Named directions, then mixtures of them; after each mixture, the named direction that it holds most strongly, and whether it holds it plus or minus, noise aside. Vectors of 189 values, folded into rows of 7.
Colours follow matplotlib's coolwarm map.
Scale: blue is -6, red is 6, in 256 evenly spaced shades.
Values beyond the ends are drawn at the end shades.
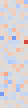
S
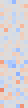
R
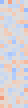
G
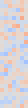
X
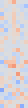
R, minus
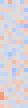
G, plus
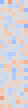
G, plus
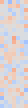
G, minus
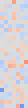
R, minus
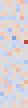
S, plus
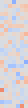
R, plus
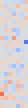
S, minus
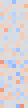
R, plus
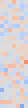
X, minus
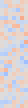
X, plus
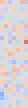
S, plus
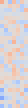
G, minus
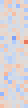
S, plus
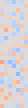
R, plus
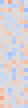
G, plus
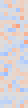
X, plus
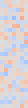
X, plus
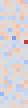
S, plus
